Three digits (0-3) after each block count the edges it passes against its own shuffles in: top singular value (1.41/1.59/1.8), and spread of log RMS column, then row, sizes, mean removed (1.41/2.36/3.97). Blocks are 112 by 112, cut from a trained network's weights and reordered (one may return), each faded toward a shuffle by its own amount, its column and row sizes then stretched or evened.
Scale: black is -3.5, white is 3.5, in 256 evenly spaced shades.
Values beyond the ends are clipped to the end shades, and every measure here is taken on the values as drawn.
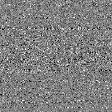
1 0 2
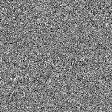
0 0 1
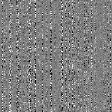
3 3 1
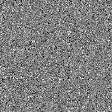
1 1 1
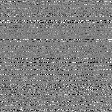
1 0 3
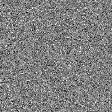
1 0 1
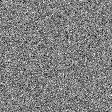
0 0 0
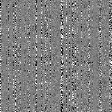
1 3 1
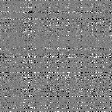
3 2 3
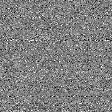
1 0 2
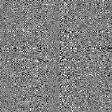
3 2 2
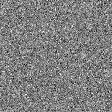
1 0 0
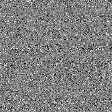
0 0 2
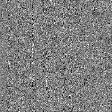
0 2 0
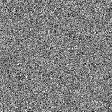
2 0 1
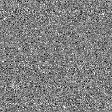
2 0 2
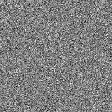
2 1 0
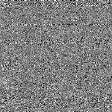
1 1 2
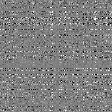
2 2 3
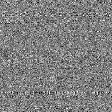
3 0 2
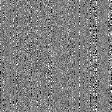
1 3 0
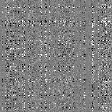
3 3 2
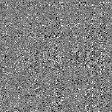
1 2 2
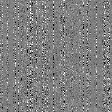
0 3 0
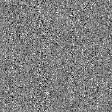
0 2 0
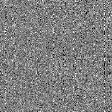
1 2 0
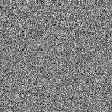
3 0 1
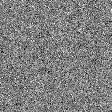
0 0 0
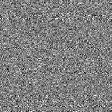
2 0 2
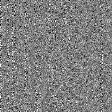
0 2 0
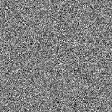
2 1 1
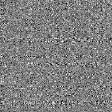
2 1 2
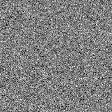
2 0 1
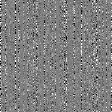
1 3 0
